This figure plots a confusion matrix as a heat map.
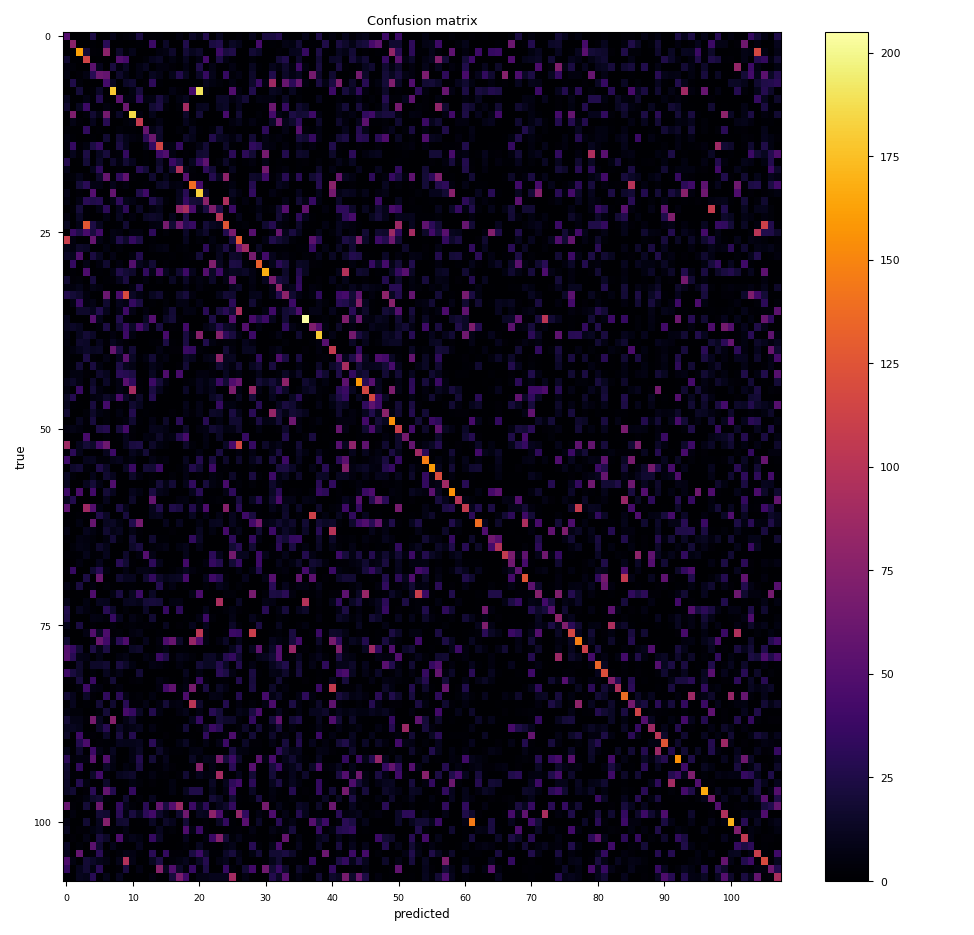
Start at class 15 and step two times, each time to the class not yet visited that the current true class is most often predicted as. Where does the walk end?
74
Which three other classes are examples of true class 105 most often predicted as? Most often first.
9, 57, 99
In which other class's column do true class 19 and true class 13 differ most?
85
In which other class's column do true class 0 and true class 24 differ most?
3
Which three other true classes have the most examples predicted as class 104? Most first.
2, 25, 107
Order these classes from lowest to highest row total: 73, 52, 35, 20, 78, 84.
73, 35, 84, 78, 20, 52
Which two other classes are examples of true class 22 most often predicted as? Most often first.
97, 18
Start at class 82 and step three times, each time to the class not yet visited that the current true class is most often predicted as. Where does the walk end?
40
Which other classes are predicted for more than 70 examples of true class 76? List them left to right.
20, 28, 101
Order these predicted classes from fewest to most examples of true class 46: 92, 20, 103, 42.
20, 103, 42, 92
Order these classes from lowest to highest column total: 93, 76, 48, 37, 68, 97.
37, 97, 68, 93, 76, 48
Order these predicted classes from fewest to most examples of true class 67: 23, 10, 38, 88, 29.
10, 38, 23, 29, 88
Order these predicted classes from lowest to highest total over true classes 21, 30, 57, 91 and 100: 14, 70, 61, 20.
20, 70, 14, 61
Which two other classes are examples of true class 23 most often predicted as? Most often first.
91, 43
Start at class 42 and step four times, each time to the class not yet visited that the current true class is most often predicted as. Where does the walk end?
33
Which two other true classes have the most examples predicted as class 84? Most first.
69, 59
